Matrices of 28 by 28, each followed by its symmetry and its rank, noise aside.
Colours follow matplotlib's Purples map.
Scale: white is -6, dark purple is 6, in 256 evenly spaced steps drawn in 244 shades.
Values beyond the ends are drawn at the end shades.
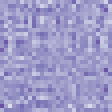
antisymmetric, rank four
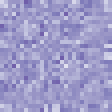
symmetric, rank four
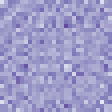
symmetric, rank four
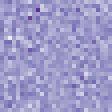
antisymmetric, rank four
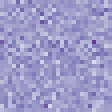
no symmetry, rank five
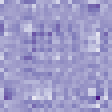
symmetric, rank three
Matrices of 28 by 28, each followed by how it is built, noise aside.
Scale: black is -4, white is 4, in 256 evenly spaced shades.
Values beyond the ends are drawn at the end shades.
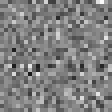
low rank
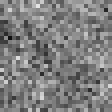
smooth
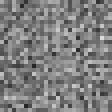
blocks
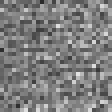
blocks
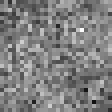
smooth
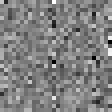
uneven columns
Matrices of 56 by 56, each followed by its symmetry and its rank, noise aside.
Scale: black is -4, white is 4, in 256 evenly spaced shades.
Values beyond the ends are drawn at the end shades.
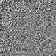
symmetric, rank seven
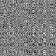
antisymmetric, rank six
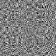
antisymmetric, rank six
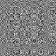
no symmetry, rank five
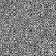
symmetric, rank six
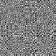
antisymmetric, rank six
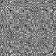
symmetric, rank six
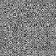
symmetric, rank seven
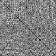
symmetric, rank seven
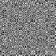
no symmetry, rank five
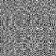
no symmetry, rank five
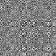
symmetric, rank five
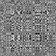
no symmetry, rank five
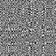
antisymmetric, rank six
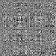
antisymmetric, rank six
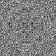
symmetric, rank seven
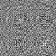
symmetric, rank six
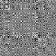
symmetric, rank five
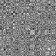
symmetric, rank seven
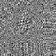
antisymmetric, rank six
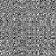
antisymmetric, rank six
